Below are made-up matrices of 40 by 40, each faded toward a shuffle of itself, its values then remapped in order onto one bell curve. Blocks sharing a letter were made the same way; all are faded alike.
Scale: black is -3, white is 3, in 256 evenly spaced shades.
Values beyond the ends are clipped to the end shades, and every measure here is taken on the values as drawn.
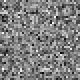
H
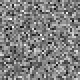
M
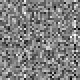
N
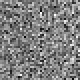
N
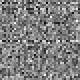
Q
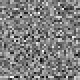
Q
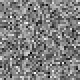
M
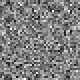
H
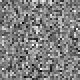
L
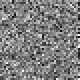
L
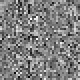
N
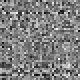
Q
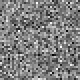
M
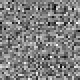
Q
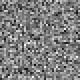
M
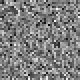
M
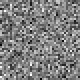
L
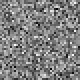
M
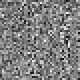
N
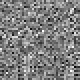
Q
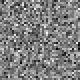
H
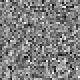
H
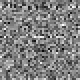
Q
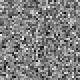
M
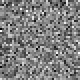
M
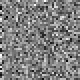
L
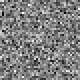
M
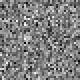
L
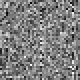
N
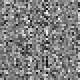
N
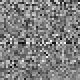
Q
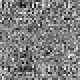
Q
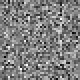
L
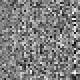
N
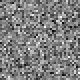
M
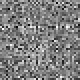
Q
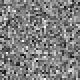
N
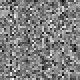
N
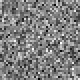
M
